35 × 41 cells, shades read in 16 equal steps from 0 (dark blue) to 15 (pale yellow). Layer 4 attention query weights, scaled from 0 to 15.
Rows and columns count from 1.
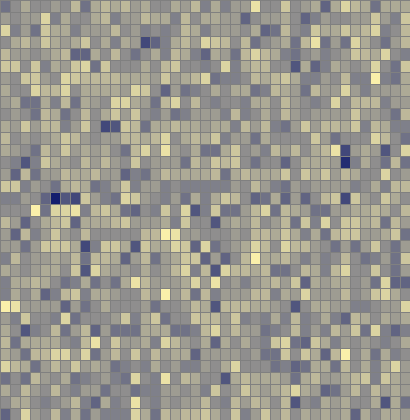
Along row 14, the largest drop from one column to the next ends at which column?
35
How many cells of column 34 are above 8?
24
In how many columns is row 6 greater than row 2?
18
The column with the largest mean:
17
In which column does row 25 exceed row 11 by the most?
11
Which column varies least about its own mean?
37
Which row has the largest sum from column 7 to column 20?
7
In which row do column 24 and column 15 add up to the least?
4
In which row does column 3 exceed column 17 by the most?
27
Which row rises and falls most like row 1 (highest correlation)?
22
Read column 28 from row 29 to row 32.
12 6 6 10
